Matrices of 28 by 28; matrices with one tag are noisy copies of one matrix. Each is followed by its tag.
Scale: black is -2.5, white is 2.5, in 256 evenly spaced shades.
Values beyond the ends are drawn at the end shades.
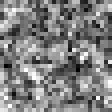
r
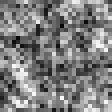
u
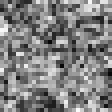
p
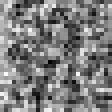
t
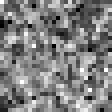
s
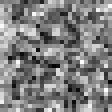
t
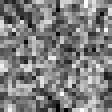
p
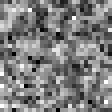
r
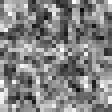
r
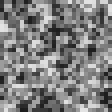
p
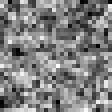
s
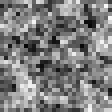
u
